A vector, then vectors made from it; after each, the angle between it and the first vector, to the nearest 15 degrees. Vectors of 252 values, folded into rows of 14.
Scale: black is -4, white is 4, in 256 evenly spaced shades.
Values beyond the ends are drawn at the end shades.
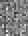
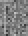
150 degrees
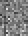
30 degrees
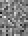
135 degrees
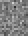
105 degrees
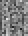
75 degrees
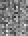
45 degrees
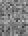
120 degrees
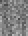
75 degrees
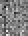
30 degrees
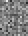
120 degrees
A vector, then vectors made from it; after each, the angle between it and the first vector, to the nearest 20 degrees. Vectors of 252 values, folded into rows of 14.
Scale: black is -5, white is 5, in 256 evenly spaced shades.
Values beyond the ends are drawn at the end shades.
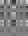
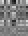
20 degrees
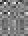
120 degrees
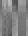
80 degrees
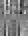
80 degrees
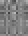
40 degrees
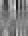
80 degrees
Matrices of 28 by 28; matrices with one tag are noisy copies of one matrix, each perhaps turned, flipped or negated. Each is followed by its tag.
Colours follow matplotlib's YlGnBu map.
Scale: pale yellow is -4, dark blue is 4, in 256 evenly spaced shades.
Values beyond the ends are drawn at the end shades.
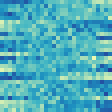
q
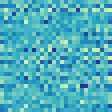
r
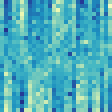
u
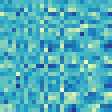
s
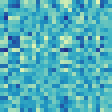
s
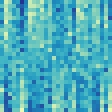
u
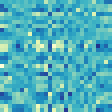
s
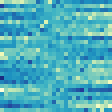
u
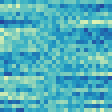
u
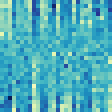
q
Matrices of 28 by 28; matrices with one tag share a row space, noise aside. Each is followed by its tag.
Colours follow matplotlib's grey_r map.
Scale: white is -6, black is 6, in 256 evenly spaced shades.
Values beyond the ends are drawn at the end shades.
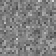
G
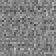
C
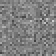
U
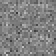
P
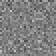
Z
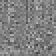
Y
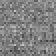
C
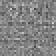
C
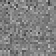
P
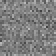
U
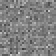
P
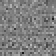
C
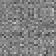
C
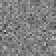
G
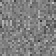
Z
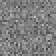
P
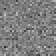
G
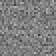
C
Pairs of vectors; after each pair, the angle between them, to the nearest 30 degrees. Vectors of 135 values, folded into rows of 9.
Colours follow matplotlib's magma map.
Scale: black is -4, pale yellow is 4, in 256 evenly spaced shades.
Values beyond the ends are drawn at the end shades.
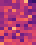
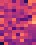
150 degrees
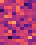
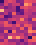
150 degrees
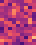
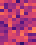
90 degrees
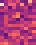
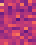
30 degrees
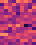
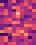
120 degrees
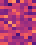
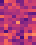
60 degrees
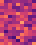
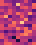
30 degrees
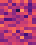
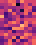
90 degrees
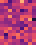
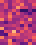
60 degrees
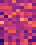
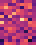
30 degrees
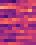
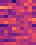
30 degrees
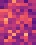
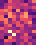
30 degrees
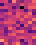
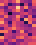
90 degrees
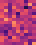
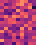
90 degrees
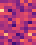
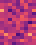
30 degrees
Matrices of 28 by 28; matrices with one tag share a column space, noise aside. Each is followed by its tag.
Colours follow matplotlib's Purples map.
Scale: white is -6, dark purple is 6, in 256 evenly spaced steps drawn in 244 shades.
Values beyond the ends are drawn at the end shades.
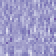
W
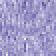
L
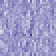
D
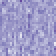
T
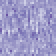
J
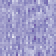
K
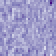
K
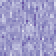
L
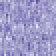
L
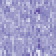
K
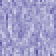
T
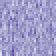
W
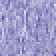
W
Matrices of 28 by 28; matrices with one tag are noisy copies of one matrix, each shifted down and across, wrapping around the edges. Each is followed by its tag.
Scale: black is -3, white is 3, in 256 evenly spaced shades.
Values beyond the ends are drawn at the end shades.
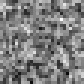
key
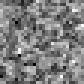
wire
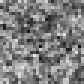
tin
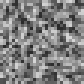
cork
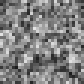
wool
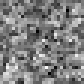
wire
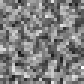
cork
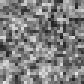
tin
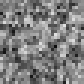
wool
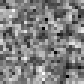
key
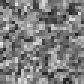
wire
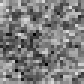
tin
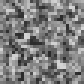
cork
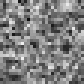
key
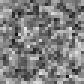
wire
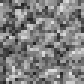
wire
